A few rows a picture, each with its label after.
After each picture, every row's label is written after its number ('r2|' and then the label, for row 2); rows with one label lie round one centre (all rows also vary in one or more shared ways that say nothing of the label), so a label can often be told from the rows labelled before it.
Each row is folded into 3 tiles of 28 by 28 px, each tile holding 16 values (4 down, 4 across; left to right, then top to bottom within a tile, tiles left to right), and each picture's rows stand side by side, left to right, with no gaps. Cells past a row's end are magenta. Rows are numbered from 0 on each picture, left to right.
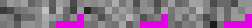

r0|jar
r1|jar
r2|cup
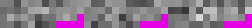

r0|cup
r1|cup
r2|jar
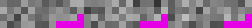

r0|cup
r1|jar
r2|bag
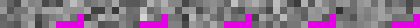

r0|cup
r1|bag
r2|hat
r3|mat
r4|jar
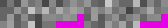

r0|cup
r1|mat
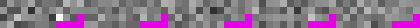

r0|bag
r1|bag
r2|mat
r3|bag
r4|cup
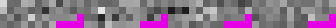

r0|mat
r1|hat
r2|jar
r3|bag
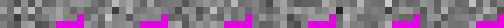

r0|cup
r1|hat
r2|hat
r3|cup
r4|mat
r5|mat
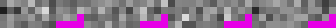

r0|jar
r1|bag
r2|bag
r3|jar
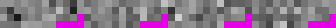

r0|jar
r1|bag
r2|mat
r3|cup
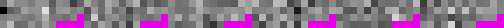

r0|jar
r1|mat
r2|cup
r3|mat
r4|bag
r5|cup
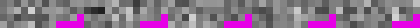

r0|cup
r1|jar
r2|hat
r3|jar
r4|bag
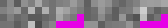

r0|cup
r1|bag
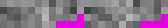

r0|jar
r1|jar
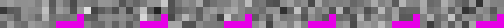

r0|jar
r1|bag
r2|bag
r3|hat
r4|hat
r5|mat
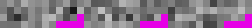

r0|jar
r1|hat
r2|cup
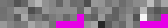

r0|hat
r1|bag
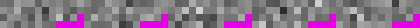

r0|bag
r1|cup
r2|cup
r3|hat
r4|hat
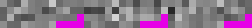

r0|mat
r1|jar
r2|mat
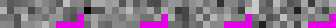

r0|hat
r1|jar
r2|jar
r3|mat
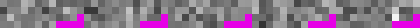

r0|mat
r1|jar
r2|cup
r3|cup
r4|bag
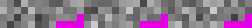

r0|cup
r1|hat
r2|hat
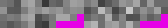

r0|cup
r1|hat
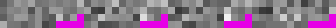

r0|bag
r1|bag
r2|bag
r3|jar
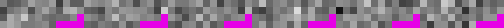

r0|hat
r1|jar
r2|jar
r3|jar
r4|jar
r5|mat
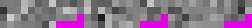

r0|mat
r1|hat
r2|jar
